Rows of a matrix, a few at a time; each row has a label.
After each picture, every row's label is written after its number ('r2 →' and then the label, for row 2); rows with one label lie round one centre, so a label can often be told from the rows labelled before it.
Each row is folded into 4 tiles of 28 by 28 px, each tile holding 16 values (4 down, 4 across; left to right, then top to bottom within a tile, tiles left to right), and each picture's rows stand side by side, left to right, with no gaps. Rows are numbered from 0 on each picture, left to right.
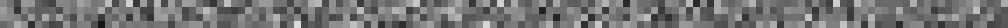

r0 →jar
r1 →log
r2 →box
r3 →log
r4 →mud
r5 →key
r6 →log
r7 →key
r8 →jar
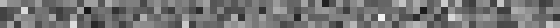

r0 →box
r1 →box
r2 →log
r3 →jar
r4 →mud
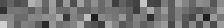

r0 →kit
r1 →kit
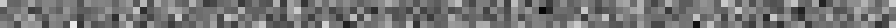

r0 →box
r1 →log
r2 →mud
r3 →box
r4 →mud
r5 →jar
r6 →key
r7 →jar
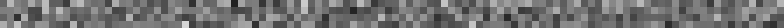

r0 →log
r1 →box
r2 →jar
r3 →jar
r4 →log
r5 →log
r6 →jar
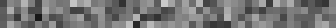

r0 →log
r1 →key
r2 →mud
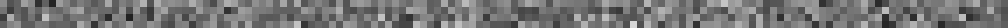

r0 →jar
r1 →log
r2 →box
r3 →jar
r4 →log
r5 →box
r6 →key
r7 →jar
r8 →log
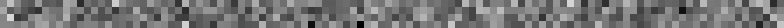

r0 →mud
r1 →box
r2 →kit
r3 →key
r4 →kit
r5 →mud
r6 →kit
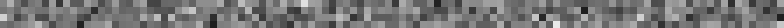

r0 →mud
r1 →jar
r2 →log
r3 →mud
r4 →kit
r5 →key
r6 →mud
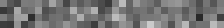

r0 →key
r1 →mud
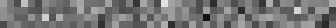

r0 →jar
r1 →kit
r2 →jar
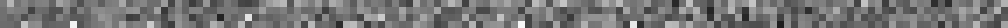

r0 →box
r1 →mud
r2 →key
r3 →jar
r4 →box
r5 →box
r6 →log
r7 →kit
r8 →jar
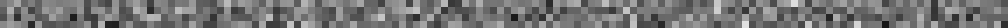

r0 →log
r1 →jar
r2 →jar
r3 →jar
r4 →kit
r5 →box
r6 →box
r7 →box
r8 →log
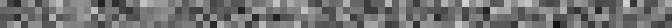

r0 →key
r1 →kit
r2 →key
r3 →mud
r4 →log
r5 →jar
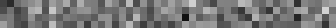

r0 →kit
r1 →log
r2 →jar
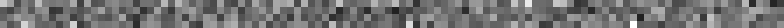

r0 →box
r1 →mud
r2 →kit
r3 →box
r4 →jar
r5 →box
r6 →key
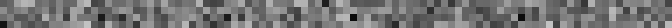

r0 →jar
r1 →key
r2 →log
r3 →mud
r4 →log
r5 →kit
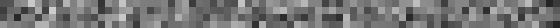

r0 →kit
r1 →mud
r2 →log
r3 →log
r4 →log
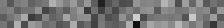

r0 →key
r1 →key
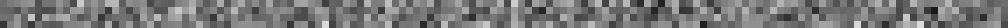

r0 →jar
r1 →jar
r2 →log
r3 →kit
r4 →mud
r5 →mud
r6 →jar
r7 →box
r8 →log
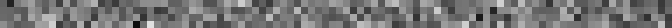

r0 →kit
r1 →key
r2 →jar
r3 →box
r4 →key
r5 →mud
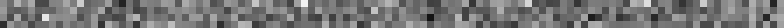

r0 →jar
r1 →key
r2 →log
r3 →key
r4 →log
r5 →key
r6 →kit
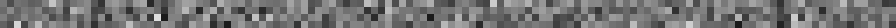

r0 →key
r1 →jar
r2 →jar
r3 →kit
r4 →log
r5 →box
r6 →log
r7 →log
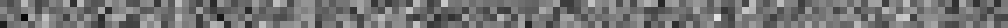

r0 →jar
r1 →mud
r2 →key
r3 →jar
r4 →box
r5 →kit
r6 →jar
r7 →box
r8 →mud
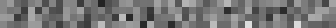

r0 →mud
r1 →log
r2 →box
